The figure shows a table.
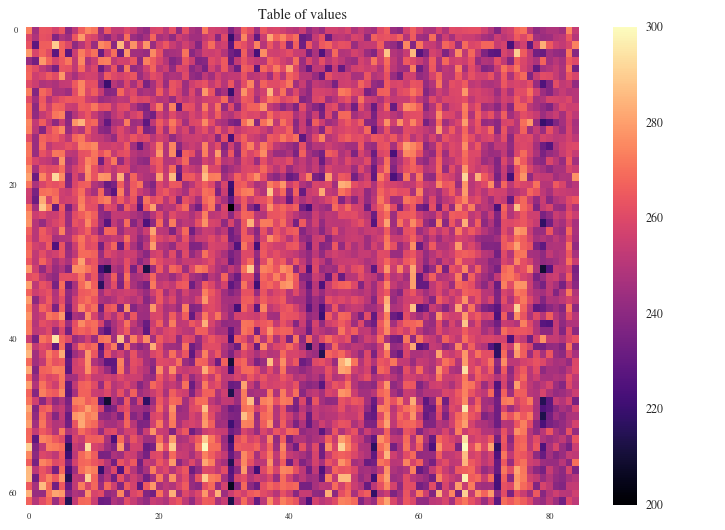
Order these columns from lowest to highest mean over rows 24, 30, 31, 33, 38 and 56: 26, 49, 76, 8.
26, 49, 76, 8
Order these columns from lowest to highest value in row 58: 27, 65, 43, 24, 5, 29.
43, 65, 24, 29, 5, 27
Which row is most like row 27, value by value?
30
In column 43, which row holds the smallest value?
41
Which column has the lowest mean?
31
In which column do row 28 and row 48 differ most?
12
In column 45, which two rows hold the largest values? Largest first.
21, 14
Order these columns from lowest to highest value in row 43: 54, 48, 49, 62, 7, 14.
62, 7, 54, 14, 48, 49
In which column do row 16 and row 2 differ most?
79
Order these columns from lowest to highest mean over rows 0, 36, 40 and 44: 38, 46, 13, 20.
13, 38, 46, 20
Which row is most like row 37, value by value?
42
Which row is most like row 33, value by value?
57
